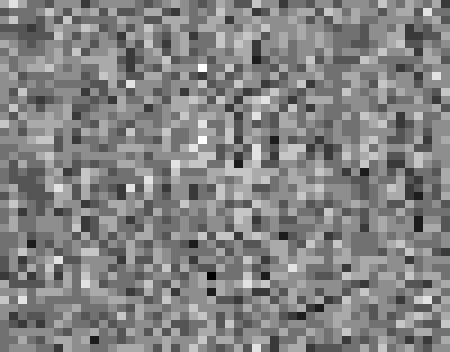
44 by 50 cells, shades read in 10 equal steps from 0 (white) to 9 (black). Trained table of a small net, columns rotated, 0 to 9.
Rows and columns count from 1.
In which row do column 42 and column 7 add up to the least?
33
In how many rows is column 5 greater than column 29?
24
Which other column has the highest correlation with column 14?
22
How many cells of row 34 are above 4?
25
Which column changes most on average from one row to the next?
29
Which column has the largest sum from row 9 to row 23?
27
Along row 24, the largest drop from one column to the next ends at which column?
15
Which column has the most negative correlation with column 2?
50
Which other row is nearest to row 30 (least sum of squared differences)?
13
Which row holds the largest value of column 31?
18
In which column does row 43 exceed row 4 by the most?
11
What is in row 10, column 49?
1
